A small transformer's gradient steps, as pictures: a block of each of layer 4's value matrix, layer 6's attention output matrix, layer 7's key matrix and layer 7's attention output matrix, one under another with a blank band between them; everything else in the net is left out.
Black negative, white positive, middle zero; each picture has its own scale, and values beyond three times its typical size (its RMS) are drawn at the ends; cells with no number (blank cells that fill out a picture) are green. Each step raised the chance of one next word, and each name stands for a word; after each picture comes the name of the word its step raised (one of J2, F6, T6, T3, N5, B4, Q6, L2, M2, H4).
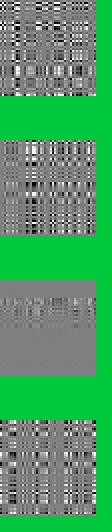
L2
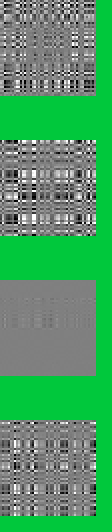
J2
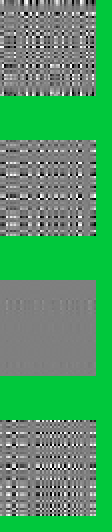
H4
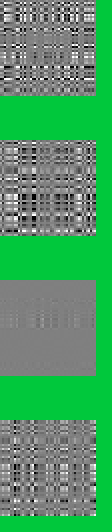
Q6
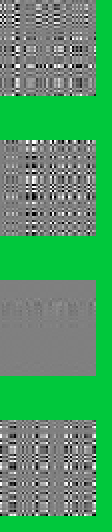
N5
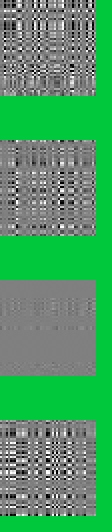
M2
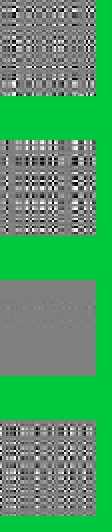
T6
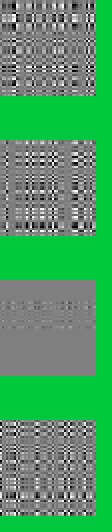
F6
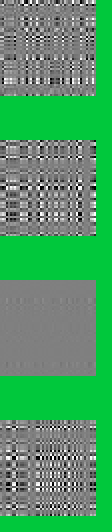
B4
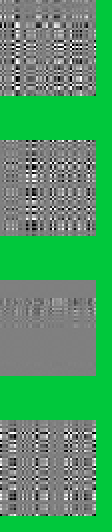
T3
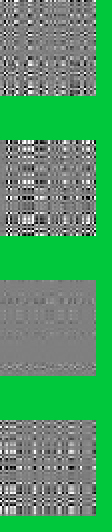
J2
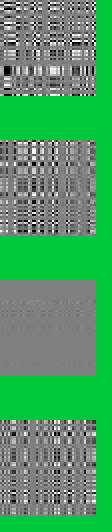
L2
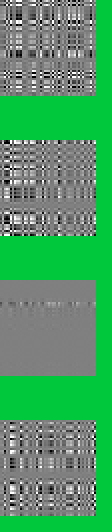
J2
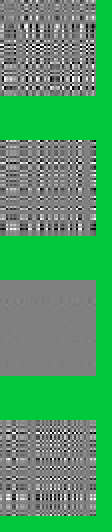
T3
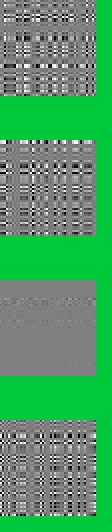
N5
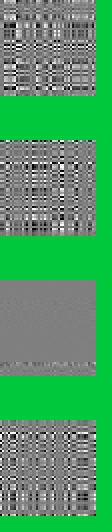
T3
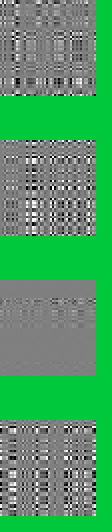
B4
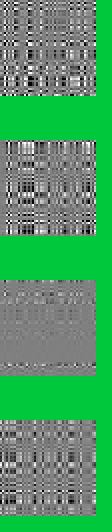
L2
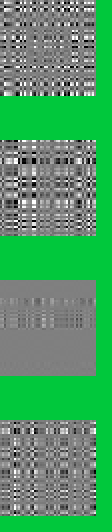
T6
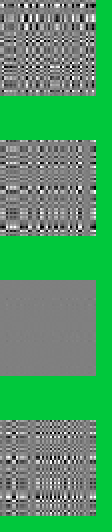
F6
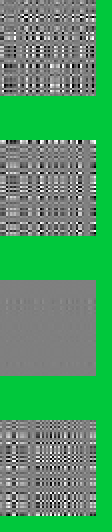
N5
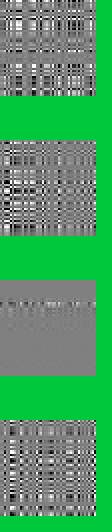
M2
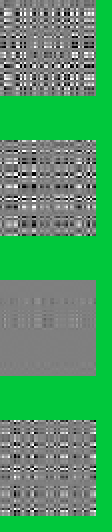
H4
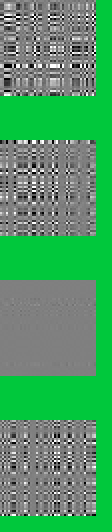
N5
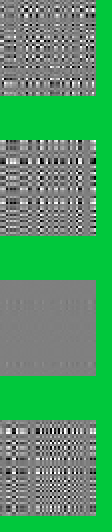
T6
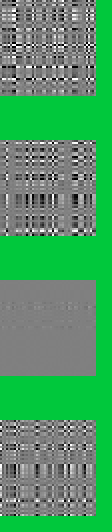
Q6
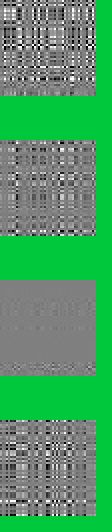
Q6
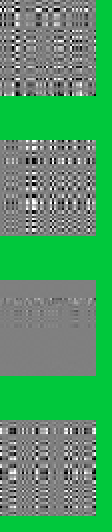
T6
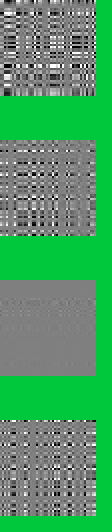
H4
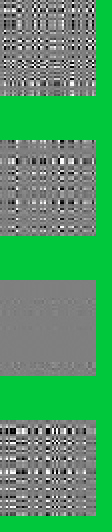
T6
